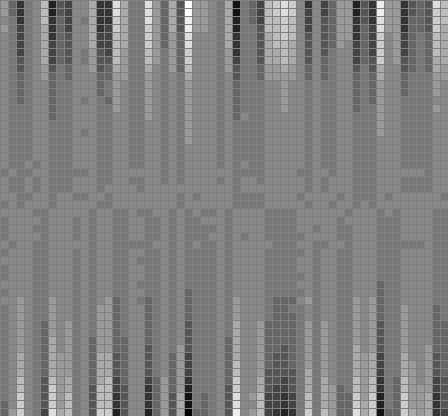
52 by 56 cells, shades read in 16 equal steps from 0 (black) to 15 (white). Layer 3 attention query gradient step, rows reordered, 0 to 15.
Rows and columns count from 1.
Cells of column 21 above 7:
29
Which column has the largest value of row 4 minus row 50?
24
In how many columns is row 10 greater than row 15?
11
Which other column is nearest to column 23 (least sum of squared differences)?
54
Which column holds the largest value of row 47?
30
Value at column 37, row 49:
5
